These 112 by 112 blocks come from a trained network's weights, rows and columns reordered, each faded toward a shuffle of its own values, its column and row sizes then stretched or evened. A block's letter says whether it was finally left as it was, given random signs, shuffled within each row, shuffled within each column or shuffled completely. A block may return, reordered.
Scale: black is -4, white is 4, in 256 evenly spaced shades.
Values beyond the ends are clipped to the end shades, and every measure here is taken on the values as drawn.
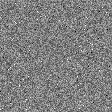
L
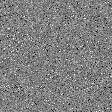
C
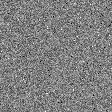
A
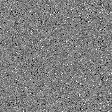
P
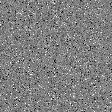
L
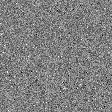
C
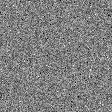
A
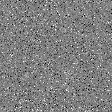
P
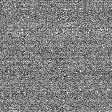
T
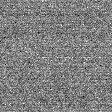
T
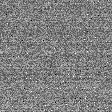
T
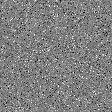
A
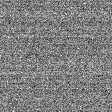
C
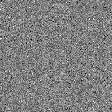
T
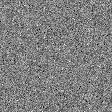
C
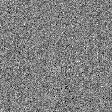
T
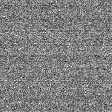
T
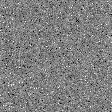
A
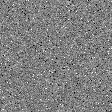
A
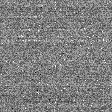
T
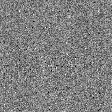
T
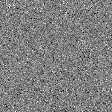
T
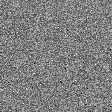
L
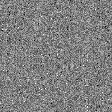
T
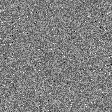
L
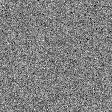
A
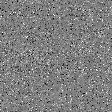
P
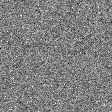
A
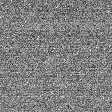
C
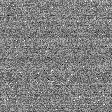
C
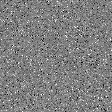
P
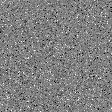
A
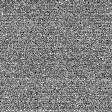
C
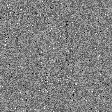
P
